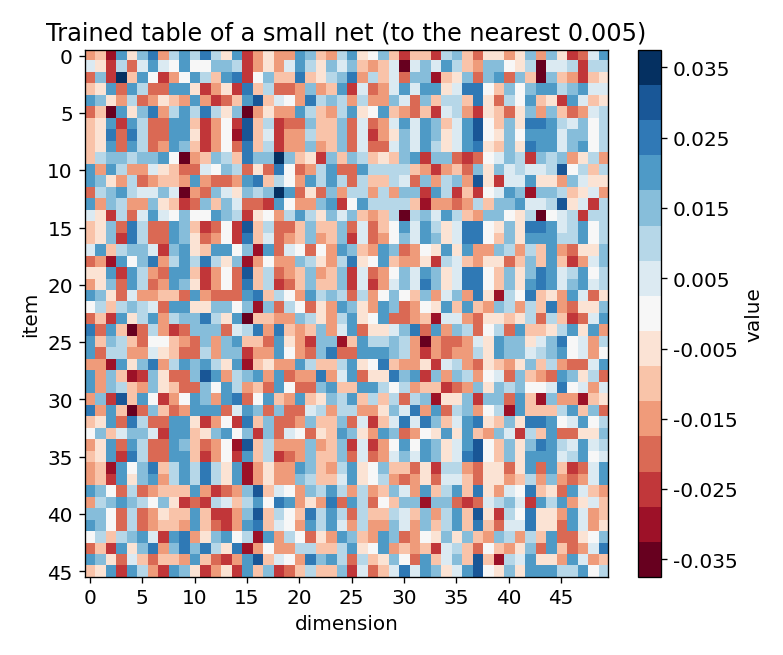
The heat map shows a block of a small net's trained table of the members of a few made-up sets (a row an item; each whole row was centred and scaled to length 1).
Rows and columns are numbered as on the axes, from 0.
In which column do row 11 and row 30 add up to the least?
33
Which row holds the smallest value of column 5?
28
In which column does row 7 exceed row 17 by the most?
37
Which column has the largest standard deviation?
15
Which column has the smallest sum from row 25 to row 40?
7
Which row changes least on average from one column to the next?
26
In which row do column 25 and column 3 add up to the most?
2
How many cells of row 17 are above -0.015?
37
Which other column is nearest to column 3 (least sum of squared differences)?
14
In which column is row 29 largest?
45
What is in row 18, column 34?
0.01
